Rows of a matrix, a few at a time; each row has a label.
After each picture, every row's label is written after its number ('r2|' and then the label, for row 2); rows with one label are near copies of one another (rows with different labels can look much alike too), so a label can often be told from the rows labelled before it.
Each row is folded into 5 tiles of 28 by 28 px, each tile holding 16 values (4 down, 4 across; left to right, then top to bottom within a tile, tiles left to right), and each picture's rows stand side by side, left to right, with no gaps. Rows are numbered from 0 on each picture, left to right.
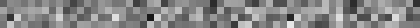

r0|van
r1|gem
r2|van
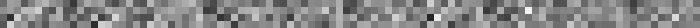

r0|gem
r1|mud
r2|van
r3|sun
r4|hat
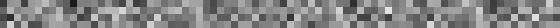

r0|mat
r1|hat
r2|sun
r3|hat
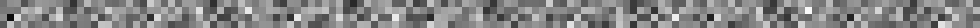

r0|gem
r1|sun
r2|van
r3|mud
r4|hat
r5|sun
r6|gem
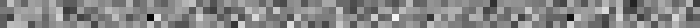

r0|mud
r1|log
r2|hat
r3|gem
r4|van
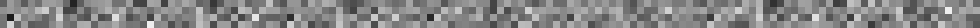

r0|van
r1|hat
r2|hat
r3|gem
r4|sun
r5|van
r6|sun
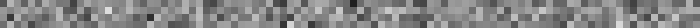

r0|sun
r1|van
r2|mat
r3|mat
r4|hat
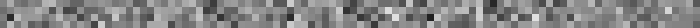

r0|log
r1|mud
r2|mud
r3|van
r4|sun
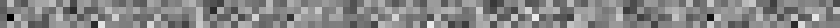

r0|log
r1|hat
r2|gem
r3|hat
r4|mud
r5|log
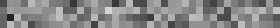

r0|mat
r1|mat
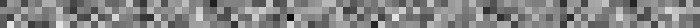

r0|hat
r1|mat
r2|log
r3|mud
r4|mat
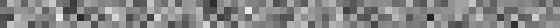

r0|mud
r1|sun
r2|mud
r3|log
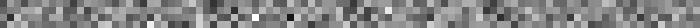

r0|gem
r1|hat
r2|sun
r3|mud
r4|log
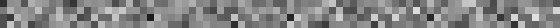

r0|mat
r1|log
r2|log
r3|log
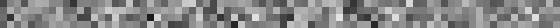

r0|mat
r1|log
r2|mud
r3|hat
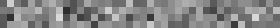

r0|mud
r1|log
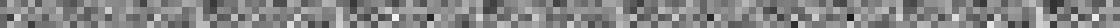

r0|sun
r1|hat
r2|hat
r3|van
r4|hat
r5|log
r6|van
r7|hat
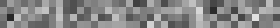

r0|van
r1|hat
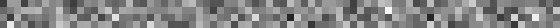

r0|hat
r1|hat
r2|sun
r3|log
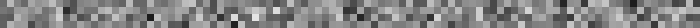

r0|mud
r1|log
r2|mud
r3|sun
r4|mat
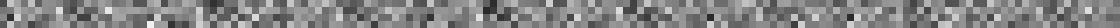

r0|sun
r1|hat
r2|mud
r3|mud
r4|sun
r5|log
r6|gem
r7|sun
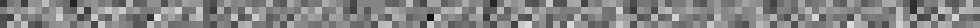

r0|mat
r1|gem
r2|gem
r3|gem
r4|hat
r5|hat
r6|hat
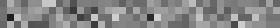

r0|log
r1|log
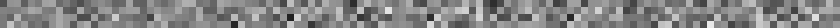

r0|hat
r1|log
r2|sun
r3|van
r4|gem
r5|hat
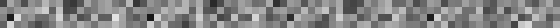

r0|van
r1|van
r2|van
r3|gem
